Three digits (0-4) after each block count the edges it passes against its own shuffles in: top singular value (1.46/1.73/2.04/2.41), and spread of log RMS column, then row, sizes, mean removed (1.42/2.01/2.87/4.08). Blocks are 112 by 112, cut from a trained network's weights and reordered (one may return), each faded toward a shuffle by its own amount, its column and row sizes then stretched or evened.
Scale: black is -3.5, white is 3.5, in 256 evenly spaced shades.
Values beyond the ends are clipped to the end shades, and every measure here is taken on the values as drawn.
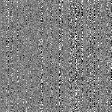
1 4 0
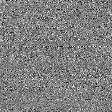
0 0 3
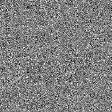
0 2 1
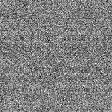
3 0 0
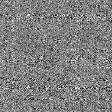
1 1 3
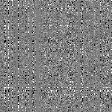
2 4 2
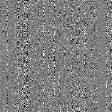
1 4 0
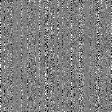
1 4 0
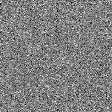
1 1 1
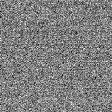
3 0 0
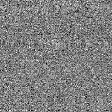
2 1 1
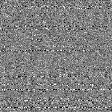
3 0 3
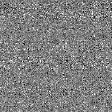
0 2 2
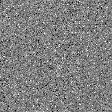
0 1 0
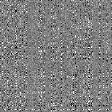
3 4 2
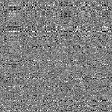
4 1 3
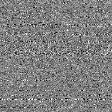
2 1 3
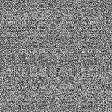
4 0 1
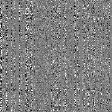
0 4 2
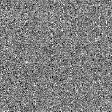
2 2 0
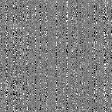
0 4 2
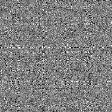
3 2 2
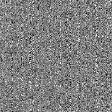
0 3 0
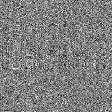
2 0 2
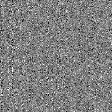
2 2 0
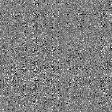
0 3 2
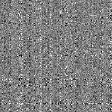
2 3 2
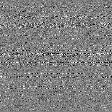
0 0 4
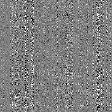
0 4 2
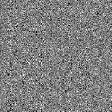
3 3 0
